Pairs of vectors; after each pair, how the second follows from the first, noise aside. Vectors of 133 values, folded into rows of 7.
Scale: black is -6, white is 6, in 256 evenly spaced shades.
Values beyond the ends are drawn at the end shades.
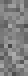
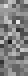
wrapped around, negated, scaled up.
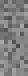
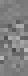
wrapped around, negated, partly zeroed.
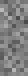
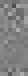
reversed, negated, partly zeroed.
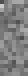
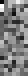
scaled up.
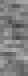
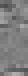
wrapped around, negated, partly zeroed.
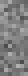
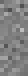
reversed, negated, partly zeroed.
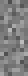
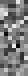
reversed, negated, scaled up.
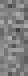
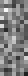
wrapped around, negated, scaled up.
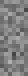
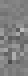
negated, partly zeroed.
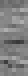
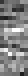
wrapped around, negated, scaled up.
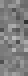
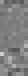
reversed, negated, partly zeroed.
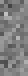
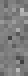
reversed, negated, partly zeroed.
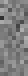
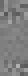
reversed, negated, partly zeroed.
